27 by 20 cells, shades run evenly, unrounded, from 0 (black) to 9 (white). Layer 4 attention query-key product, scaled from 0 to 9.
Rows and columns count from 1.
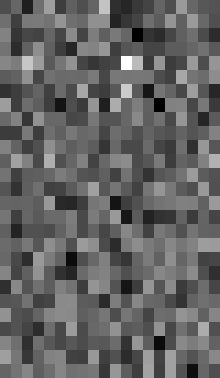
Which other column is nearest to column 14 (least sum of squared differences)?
16
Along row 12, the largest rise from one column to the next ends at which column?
5
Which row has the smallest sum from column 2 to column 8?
8
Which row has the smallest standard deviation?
10
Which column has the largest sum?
9
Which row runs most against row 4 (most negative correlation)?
22
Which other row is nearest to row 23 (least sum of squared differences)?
13
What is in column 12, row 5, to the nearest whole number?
9
